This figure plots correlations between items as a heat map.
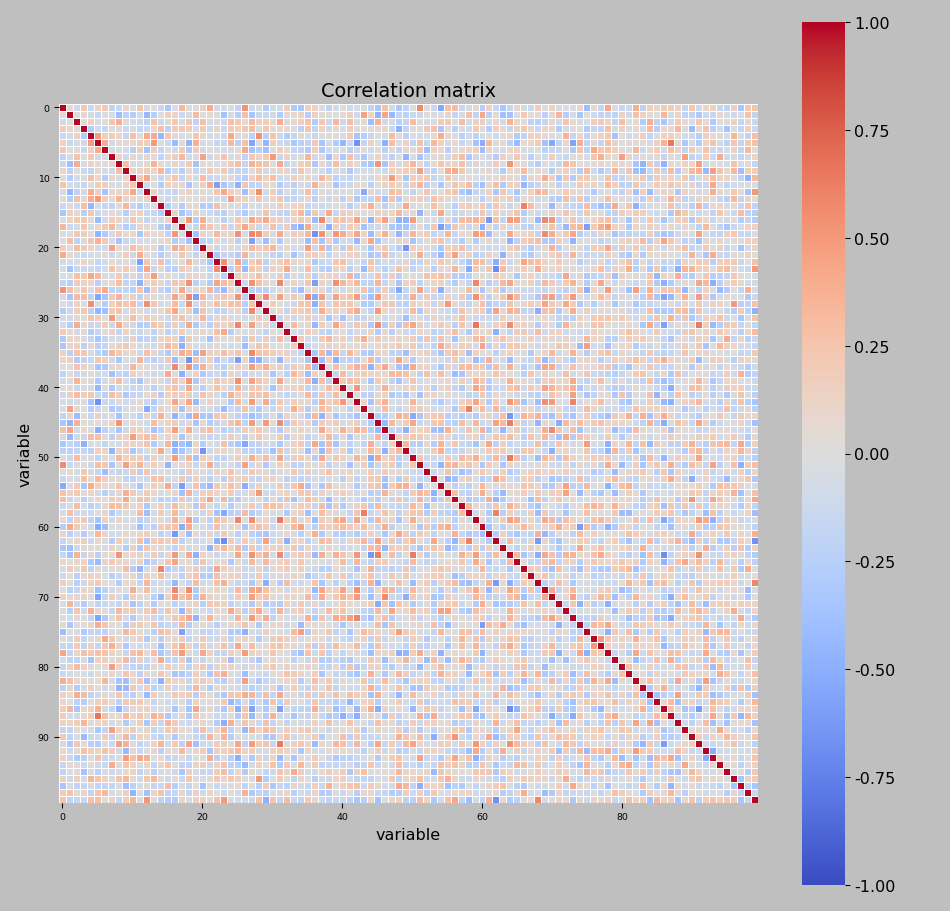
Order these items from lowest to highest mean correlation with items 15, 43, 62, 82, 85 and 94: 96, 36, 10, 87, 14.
96, 14, 87, 10, 36
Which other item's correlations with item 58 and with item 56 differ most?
62
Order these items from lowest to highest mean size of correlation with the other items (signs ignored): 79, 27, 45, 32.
32, 79, 45, 27
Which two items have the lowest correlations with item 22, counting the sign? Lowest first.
11, 62
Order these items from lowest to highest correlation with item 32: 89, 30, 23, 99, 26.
26, 30, 89, 99, 23
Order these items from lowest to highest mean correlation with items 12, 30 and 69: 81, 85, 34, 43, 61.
43, 61, 81, 34, 85
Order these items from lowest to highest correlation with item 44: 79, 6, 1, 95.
6, 95, 1, 79
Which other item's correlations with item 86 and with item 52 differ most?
27
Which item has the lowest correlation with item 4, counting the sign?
14
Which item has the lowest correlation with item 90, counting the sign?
53
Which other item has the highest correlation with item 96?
28
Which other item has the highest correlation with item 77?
76
